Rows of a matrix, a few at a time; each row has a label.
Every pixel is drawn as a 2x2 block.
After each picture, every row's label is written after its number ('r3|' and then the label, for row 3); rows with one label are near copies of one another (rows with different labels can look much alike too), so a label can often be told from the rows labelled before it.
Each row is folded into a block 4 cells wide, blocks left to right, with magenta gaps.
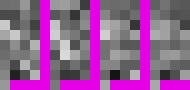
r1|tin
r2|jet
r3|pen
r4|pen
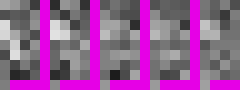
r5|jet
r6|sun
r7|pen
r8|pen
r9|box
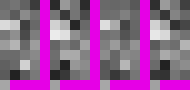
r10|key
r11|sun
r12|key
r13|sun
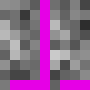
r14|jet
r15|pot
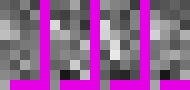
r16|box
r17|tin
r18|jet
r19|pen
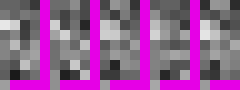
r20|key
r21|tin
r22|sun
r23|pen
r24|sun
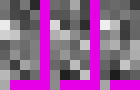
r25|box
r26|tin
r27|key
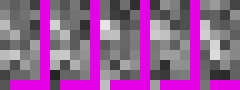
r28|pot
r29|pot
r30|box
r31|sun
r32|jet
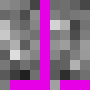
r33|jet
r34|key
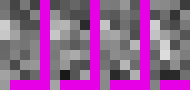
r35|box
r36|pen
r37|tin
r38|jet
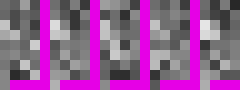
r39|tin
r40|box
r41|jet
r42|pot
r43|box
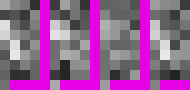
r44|jet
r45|sun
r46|pen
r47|jet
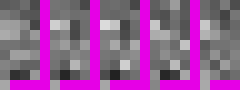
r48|pen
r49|key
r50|key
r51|tin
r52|box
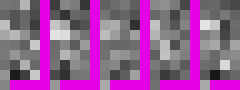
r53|tin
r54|sun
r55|pen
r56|jet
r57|key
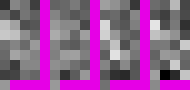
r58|sun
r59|pen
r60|jet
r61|tin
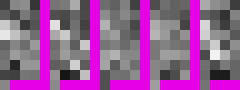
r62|sun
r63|tin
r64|pot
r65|pen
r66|jet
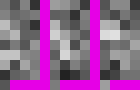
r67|pot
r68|jet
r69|sun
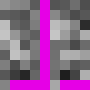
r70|jet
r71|pen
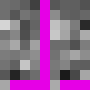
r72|key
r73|pen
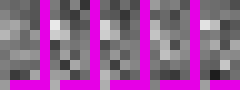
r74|pen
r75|box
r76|box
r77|jet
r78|key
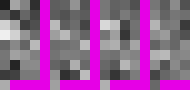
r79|sun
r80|tin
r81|key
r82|pot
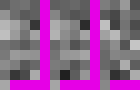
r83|pen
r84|pen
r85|tin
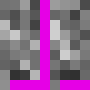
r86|tin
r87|jet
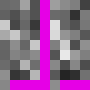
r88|tin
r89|jet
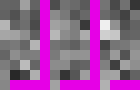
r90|tin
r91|pen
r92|box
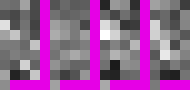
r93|tin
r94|pen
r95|sun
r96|jet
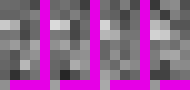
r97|key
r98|key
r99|box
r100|sun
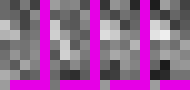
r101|box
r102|jet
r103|sun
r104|sun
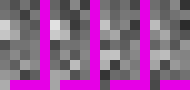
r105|box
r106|box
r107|pot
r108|pot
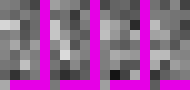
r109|key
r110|jet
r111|pen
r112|pot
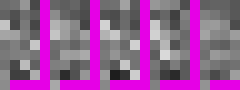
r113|tin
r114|pen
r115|tin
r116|jet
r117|pen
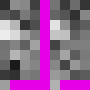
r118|sun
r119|box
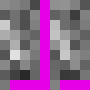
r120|jet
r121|jet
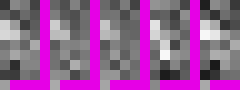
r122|sun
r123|box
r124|box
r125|jet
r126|sun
